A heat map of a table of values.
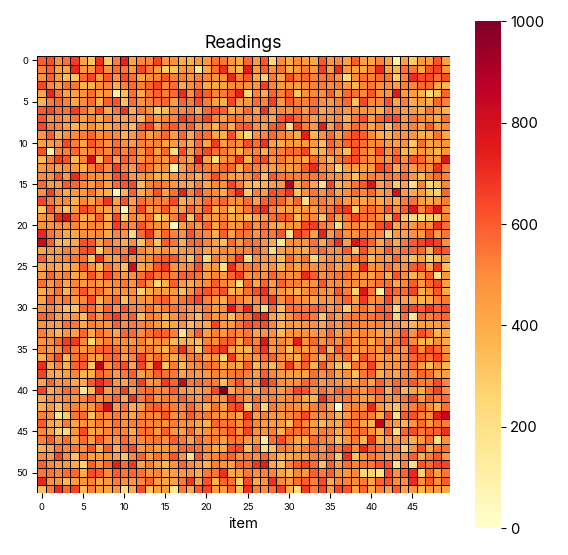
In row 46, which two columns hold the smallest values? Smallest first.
27, 48
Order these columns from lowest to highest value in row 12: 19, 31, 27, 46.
31, 46, 27, 19
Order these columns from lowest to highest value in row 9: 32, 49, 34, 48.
49, 34, 48, 32
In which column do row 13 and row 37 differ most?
16
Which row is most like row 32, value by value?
10
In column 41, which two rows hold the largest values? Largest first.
44, 1
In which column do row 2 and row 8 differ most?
30
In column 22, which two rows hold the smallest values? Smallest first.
25, 36
